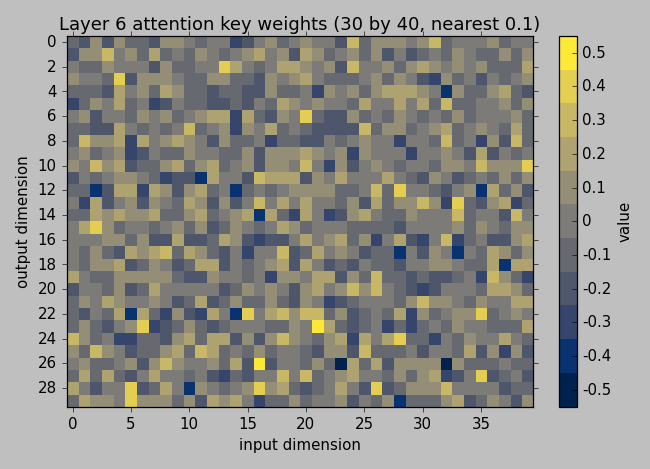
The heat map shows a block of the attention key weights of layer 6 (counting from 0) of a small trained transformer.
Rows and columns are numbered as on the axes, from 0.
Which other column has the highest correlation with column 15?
33
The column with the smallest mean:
14
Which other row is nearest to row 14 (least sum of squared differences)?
21
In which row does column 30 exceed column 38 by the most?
13
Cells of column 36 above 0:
12
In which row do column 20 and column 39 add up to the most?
10
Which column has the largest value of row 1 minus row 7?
3
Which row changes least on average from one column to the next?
15
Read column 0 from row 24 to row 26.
0.3 0.1 0
